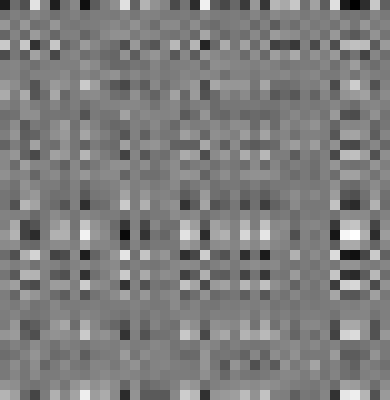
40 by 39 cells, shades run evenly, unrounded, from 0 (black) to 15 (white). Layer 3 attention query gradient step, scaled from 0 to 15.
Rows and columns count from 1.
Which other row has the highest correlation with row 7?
9
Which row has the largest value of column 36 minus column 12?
24
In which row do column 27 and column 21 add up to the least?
5
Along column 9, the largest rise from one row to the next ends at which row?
29
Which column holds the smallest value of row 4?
36
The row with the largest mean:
40
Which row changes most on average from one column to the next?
1
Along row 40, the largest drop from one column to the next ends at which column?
21
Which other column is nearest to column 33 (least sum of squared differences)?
31
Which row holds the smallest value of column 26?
37
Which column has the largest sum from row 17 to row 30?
3
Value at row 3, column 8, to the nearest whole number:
7
